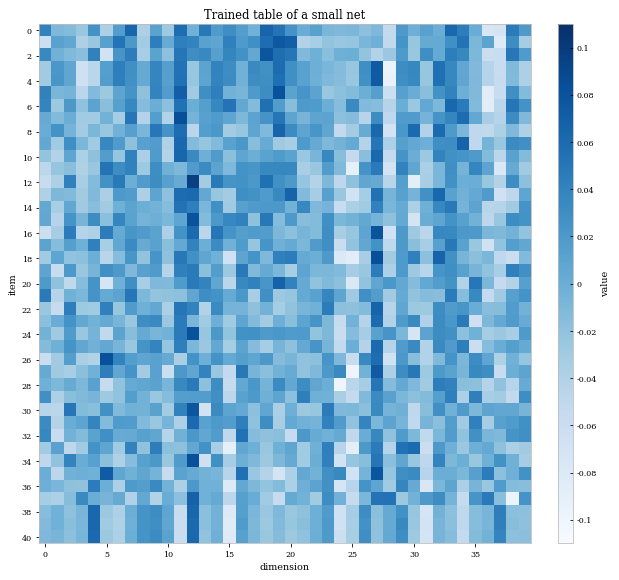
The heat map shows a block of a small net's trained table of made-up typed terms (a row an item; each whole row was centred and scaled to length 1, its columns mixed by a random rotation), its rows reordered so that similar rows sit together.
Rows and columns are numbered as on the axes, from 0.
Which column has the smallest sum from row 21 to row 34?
25
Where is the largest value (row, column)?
12, 12
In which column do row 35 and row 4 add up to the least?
28
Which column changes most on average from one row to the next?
5
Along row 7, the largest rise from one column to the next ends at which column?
11
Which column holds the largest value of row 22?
27
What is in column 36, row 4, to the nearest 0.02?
-0.04
